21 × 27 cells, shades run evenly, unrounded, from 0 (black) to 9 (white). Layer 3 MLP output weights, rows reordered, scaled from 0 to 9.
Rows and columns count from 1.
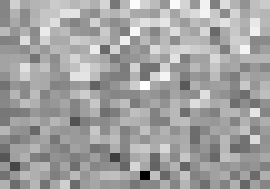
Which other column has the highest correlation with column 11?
5
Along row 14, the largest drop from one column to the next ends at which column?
8
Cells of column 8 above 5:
14
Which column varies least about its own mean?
27
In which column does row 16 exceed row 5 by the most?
26
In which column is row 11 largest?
21
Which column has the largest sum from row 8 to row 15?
9
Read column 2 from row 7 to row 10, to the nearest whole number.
6 6 6 5
